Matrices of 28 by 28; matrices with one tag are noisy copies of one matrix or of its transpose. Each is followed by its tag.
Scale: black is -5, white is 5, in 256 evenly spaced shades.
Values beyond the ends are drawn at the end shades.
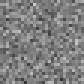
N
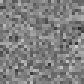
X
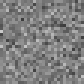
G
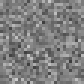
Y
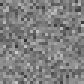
G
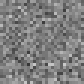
Y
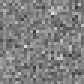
G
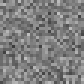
N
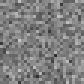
N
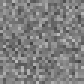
N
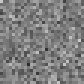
Y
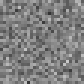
Y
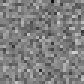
N
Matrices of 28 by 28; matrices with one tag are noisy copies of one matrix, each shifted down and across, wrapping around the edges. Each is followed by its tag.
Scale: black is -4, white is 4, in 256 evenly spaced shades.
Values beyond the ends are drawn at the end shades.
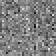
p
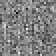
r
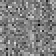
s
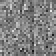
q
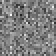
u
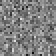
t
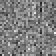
p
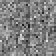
q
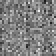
u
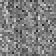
s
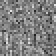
r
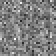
s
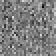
u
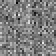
u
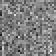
p
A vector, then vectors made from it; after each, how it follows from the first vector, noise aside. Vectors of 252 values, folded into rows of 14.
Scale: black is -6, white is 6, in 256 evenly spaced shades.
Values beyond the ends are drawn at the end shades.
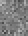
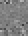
wrapped around, partly zeroed.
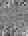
reversed, partly zeroed.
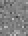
wrapped around, partly zeroed.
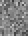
reversed, negated.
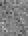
negated, partly zeroed.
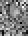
reversed, negated, scaled up.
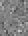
partly zeroed.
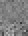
reversed, negated, partly zeroed.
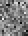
reversed, negated, scaled up.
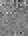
partly zeroed.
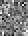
reversed, scaled up.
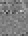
wrapped around, partly zeroed.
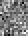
reversed, scaled up.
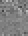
wrapped around, partly zeroed.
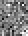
reversed, scaled up.
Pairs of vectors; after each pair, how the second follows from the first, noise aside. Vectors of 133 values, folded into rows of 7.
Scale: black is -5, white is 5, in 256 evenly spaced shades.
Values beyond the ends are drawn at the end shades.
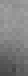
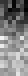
reversed, scaled up.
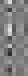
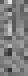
copied.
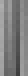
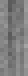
reversed, shrunk.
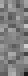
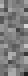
copied.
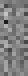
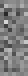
negated.
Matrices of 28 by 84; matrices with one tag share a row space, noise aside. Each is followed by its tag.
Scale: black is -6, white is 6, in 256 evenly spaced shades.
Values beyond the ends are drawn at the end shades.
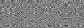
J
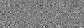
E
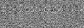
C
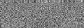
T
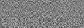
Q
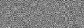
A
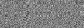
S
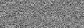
C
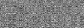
C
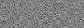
E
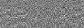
A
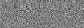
S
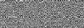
C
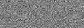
A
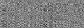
E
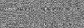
C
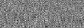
T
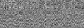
C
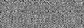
T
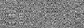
C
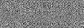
S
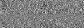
E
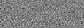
T
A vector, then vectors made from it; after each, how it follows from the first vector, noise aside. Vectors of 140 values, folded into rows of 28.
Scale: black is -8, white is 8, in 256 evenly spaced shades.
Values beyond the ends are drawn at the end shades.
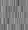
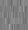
reversed, negated, shrunk.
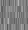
negated.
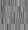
negated.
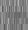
sign-scrambled.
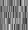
reversed, negated, scaled up.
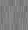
wrapped around, shrunk.
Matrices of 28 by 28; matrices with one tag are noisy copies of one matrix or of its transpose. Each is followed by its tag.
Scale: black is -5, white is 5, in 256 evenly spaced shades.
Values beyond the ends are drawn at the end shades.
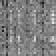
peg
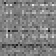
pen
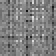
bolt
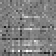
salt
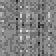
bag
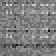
pen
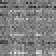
peg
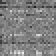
peg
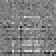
salt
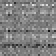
pen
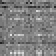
peg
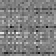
bolt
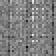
bolt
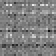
pen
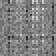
bolt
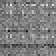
pen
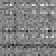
pen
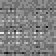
bolt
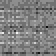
bolt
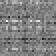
bag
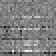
salt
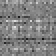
bag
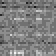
peg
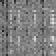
peg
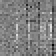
salt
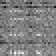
peg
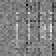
salt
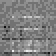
salt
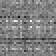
bag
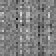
bag
